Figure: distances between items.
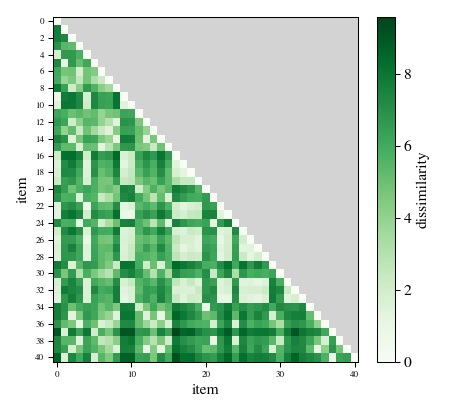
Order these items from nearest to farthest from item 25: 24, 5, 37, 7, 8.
7, 5, 24, 8, 37
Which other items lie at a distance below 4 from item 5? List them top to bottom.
1, 7, 13, 37, 40
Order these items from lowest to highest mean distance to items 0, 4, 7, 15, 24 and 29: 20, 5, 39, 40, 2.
39, 2, 5, 20, 40
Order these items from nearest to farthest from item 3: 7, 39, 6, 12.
6, 7, 12, 39
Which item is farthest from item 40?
16
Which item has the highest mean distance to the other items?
37
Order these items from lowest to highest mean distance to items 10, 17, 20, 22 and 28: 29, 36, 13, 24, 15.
13, 15, 36, 24, 29
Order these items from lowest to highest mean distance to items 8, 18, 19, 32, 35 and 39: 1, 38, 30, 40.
38, 30, 1, 40
